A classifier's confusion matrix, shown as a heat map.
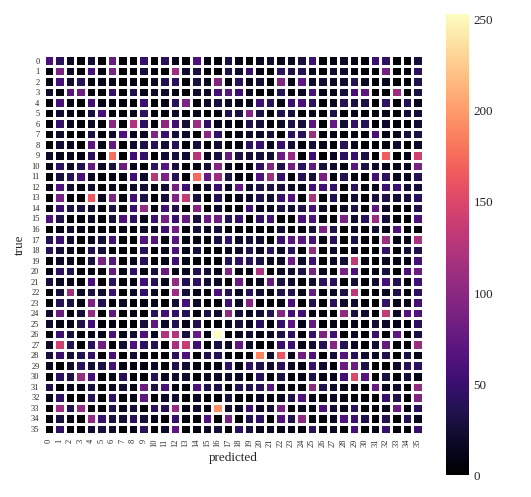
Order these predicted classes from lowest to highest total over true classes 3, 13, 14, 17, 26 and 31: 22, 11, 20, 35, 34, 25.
34, 20, 22, 11, 35, 25
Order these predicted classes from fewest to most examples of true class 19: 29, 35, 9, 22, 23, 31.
31, 22, 9, 35, 23, 29
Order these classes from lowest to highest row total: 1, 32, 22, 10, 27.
32, 1, 22, 10, 27
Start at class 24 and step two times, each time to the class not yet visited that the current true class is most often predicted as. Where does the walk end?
35
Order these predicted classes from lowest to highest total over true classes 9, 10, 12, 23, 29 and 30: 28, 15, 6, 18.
15, 18, 28, 6
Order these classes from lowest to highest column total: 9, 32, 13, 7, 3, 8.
7, 3, 8, 13, 9, 32
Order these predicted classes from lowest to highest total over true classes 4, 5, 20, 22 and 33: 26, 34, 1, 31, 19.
31, 26, 34, 19, 1
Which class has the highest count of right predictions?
13
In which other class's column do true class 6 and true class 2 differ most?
8
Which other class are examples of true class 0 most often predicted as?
6
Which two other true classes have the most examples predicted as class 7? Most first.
10, 15
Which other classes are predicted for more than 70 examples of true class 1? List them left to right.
6, 12, 32
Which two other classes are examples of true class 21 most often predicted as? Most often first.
12, 18
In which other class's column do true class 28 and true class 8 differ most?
20
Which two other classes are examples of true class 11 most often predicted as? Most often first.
14, 10
